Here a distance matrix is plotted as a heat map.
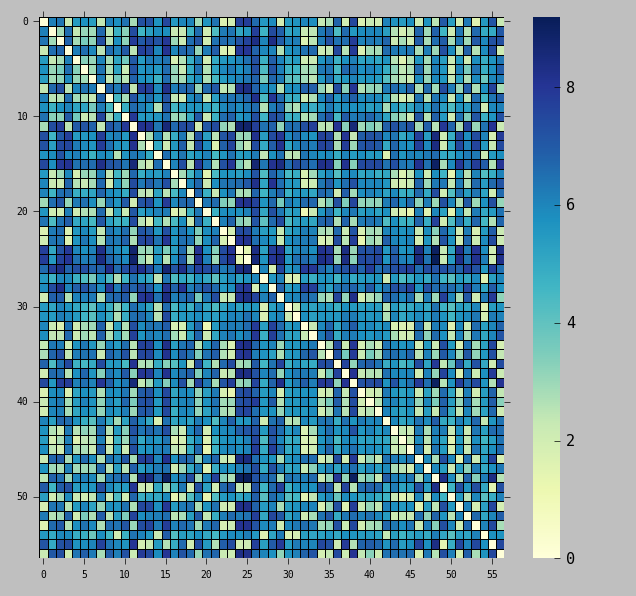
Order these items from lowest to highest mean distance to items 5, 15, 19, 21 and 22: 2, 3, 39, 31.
39, 3, 31, 2
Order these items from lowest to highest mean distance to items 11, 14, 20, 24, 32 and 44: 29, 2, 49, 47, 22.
47, 2, 49, 22, 29
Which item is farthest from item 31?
15
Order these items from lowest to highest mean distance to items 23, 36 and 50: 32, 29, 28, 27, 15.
32, 27, 29, 15, 28
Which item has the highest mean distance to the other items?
26
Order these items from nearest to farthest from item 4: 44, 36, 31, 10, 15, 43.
44, 43, 10, 36, 31, 15
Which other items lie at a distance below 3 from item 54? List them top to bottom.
9, 14, 27, 30, 31, 42
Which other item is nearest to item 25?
24
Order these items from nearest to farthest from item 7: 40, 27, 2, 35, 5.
35, 40, 27, 5, 2
